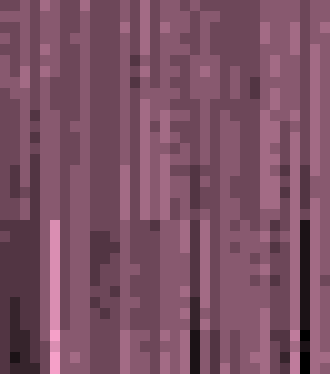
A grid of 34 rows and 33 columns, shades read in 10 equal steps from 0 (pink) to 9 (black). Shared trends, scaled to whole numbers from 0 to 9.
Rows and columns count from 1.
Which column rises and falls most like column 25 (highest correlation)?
6
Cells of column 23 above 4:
10
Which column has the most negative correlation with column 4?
23
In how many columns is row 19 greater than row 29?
6
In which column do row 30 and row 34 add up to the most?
31
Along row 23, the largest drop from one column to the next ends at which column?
32
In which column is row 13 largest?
4
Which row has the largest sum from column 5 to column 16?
8
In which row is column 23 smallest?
34
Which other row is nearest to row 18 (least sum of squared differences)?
17
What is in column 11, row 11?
5
